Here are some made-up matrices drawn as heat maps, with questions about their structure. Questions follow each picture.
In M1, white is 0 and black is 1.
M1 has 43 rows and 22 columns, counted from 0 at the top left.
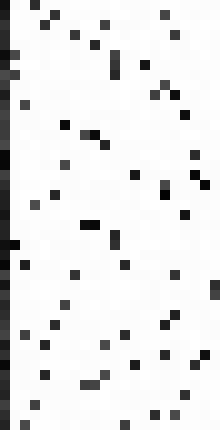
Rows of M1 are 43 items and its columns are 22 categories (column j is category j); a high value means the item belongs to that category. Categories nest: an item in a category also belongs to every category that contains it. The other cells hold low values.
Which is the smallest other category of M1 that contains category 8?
9
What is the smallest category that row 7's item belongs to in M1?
1
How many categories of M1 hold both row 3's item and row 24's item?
1
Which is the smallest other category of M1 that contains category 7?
17
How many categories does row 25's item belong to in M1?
1
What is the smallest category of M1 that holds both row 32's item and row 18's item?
16
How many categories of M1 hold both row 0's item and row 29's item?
1
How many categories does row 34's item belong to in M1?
3
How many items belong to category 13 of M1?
2
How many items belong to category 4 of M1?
3
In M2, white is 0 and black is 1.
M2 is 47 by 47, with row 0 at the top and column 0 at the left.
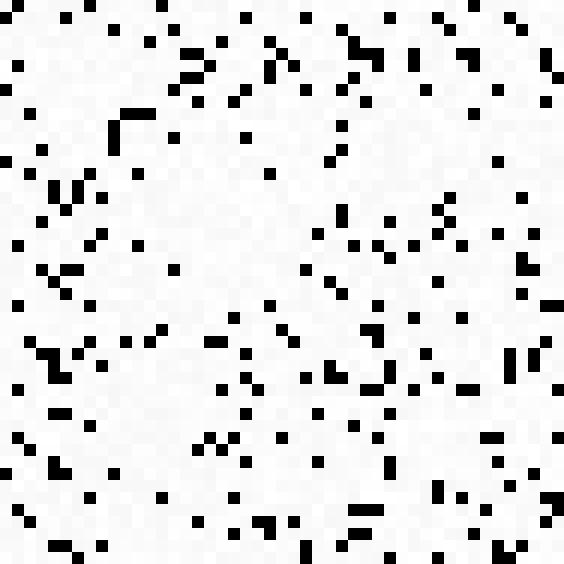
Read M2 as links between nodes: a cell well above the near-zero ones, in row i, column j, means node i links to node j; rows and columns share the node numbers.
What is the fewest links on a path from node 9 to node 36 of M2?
4
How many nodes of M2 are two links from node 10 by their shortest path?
10
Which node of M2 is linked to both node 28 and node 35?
node 7
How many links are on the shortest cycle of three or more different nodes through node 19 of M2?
3
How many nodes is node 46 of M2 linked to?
6
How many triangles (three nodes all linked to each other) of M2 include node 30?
0
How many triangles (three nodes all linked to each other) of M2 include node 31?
0
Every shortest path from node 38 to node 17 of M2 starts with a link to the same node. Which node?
node 41
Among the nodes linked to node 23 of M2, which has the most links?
node 4
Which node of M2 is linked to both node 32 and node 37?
node 18
